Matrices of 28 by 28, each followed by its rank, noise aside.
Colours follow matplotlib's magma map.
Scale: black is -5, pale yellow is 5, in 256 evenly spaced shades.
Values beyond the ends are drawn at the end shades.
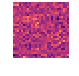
seven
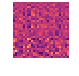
four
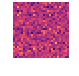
seven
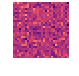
six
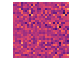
four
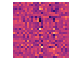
four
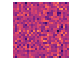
six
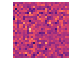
six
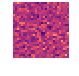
seven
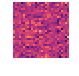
five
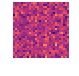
seven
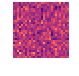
seven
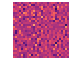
six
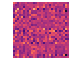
four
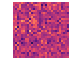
five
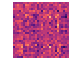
four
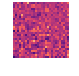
six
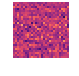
seven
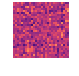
five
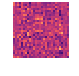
six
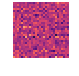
four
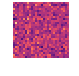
six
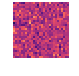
seven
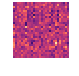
five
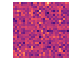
five
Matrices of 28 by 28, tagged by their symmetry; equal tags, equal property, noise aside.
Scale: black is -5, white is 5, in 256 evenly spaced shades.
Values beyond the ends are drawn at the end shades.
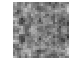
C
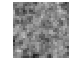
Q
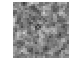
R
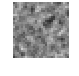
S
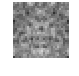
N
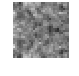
C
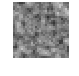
S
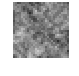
S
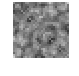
R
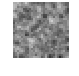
R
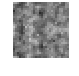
C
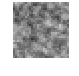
Q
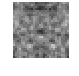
N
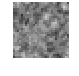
S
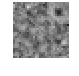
S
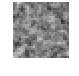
S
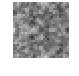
C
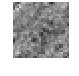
R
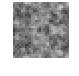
C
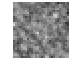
S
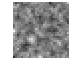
S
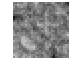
S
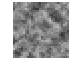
S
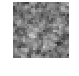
Q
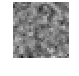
Q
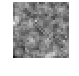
S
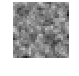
R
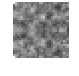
C
